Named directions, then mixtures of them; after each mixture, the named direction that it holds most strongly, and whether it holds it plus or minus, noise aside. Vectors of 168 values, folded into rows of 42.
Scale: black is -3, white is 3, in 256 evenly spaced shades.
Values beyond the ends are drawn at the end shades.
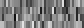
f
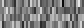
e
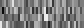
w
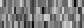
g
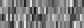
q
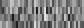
w, plus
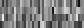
f, minus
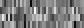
q, minus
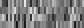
q, minus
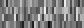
f, minus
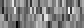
w, plus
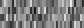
q, plus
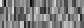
g, plus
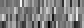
f, minus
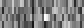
g, plus
